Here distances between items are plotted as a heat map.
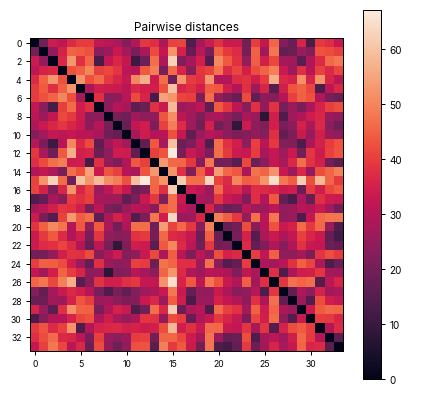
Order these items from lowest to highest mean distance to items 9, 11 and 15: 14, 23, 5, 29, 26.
23, 29, 14, 5, 26
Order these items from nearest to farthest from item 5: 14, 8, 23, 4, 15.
8, 23, 14, 4, 15
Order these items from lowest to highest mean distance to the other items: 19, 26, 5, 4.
19, 5, 26, 4
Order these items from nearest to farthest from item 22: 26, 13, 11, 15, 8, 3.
13, 8, 26, 11, 3, 15
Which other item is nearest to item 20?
33
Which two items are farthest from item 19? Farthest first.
15, 4
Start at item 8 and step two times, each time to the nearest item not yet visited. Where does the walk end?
27
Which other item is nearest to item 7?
2
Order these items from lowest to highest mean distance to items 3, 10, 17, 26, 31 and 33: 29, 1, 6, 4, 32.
32, 6, 1, 29, 4
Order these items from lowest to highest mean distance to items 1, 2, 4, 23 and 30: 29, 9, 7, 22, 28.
28, 7, 29, 9, 22
